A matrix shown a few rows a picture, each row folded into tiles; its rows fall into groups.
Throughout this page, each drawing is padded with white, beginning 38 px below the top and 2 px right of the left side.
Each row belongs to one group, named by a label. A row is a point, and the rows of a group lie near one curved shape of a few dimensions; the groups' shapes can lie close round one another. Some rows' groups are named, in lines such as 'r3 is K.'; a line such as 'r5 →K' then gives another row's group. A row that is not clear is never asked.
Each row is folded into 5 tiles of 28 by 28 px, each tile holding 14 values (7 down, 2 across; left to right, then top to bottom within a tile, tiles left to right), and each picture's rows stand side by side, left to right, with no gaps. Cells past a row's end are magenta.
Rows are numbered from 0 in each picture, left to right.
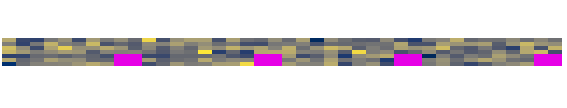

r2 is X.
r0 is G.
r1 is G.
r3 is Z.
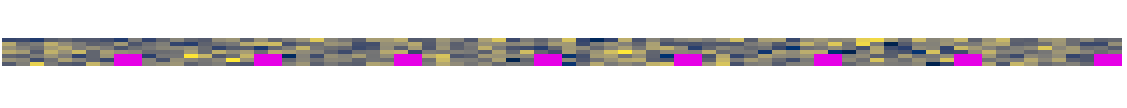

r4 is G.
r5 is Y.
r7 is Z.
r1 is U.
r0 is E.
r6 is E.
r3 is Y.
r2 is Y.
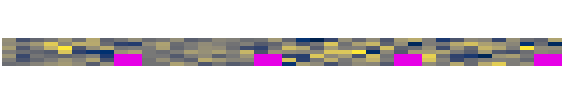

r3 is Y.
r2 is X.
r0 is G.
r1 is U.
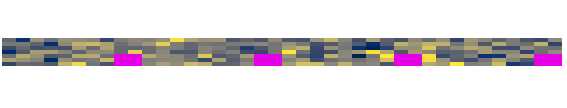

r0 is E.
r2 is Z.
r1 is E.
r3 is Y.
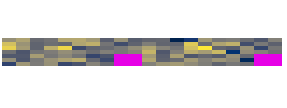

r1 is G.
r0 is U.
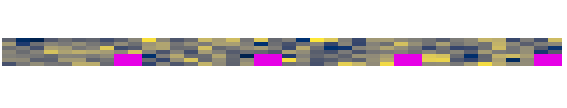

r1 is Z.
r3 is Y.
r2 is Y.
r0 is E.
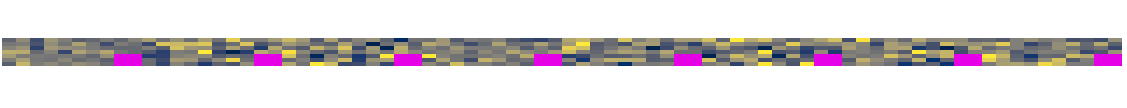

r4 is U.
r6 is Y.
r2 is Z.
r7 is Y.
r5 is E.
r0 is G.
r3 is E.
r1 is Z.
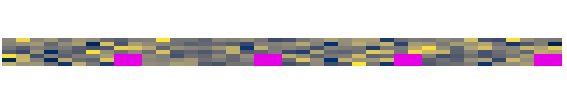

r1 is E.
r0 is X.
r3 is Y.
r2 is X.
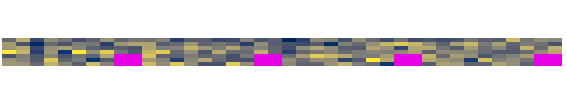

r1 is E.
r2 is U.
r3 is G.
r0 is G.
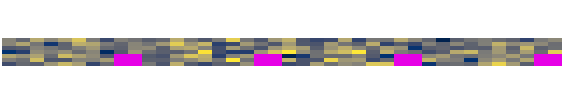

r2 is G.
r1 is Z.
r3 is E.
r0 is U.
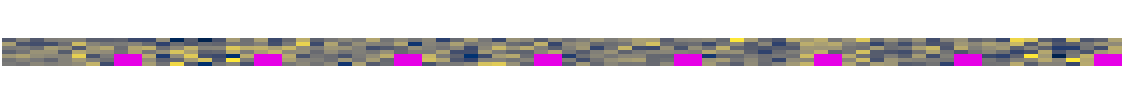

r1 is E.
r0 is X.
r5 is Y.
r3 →Y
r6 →E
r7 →Z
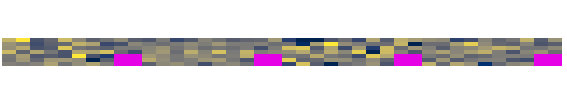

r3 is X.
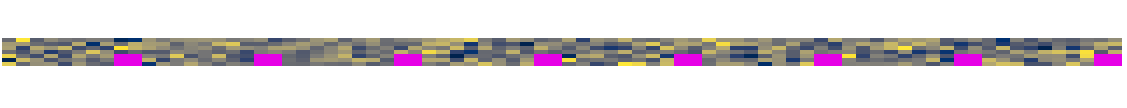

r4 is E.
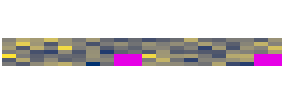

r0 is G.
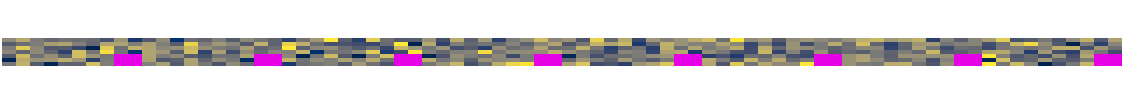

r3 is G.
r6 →E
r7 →X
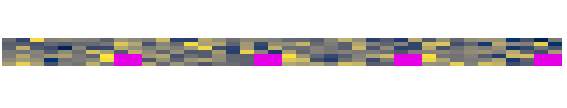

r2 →Y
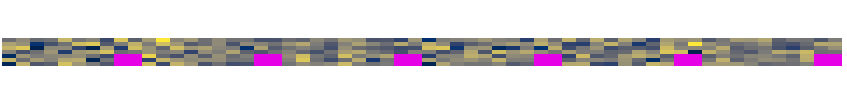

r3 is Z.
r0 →Z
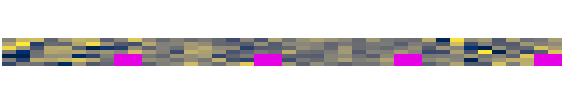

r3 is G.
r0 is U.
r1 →E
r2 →Z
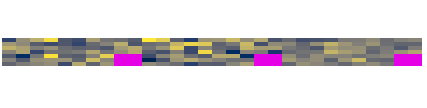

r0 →Y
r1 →Z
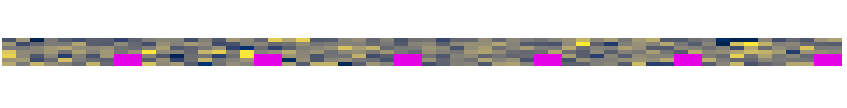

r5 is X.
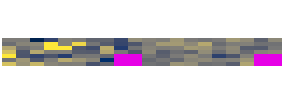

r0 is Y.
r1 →Z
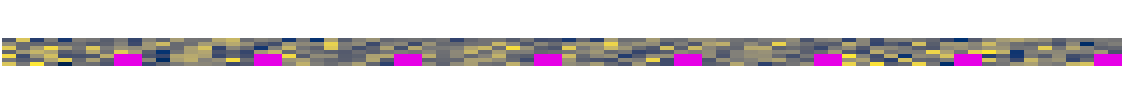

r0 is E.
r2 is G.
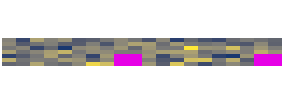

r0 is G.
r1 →E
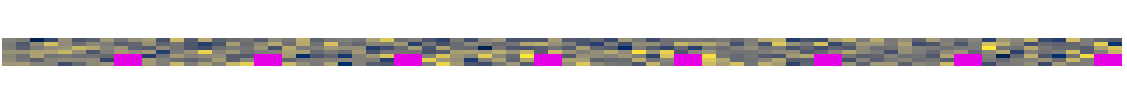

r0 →X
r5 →Y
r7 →Y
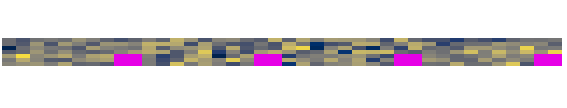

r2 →Z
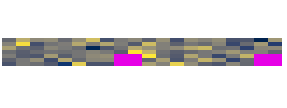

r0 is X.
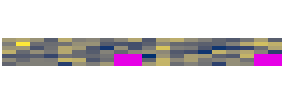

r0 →U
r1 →Y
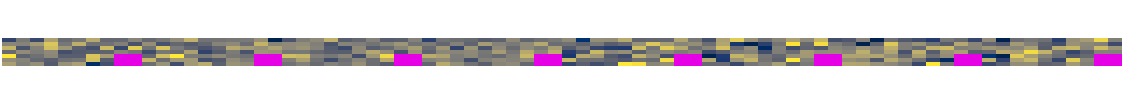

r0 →G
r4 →E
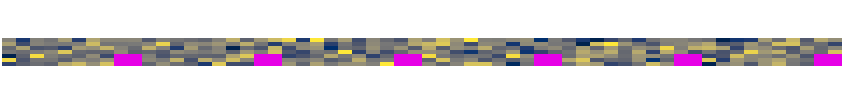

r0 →E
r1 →X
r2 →G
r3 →G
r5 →X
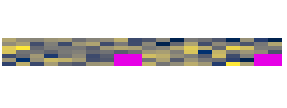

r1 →X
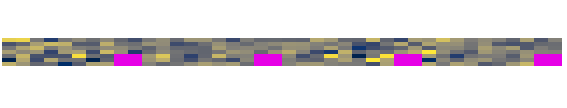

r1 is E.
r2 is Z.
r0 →Z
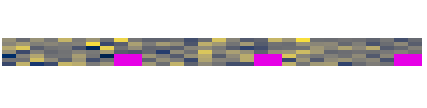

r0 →Z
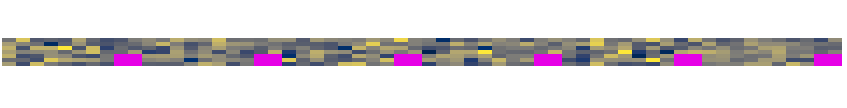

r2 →E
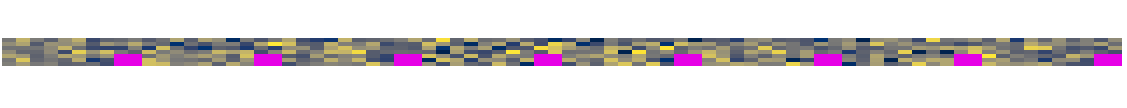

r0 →Y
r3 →X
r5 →E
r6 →G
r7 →G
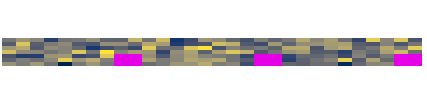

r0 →U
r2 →Y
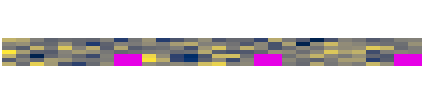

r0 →Z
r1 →Y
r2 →X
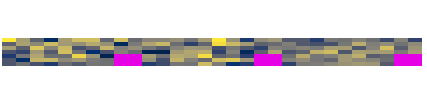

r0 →Z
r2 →X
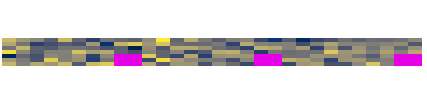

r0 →G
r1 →X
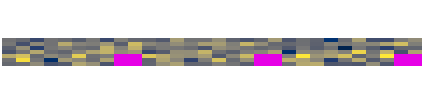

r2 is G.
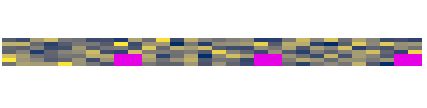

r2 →X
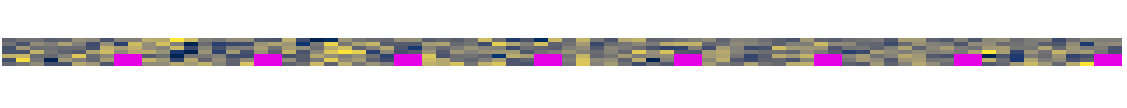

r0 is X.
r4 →Y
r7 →G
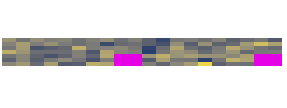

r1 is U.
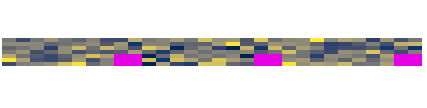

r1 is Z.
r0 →Y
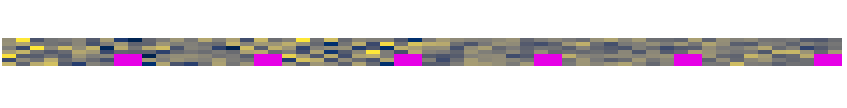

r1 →Z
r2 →X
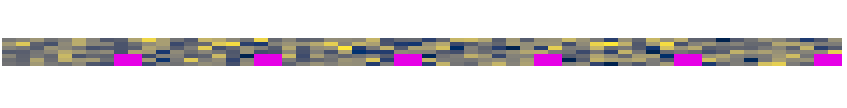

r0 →U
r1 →Z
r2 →G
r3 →Z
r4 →Z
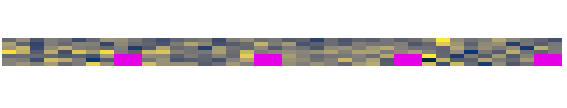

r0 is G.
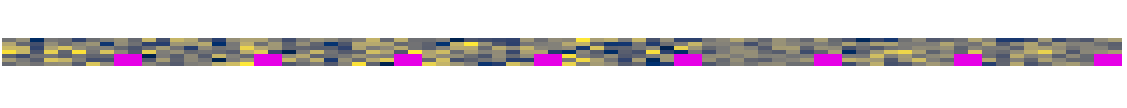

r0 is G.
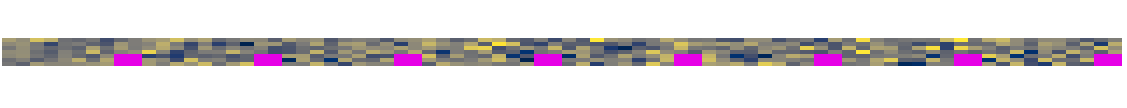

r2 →X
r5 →Y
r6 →E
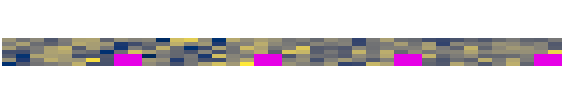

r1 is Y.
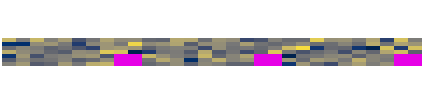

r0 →Y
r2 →Z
